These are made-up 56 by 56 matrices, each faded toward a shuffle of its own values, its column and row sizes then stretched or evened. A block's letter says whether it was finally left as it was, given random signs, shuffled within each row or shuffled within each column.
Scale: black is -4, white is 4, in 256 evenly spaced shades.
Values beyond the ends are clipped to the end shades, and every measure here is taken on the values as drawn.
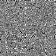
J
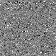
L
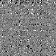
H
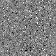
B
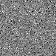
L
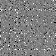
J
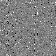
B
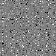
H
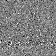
L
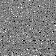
L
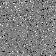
L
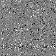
J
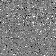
L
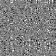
H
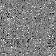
H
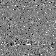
L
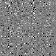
H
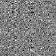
H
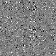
J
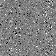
B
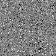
B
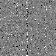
B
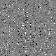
B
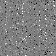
B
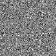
J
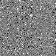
J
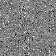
B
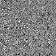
J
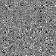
H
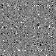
J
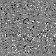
H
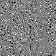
J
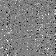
B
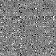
H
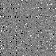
H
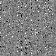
B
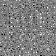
H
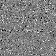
L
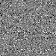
L
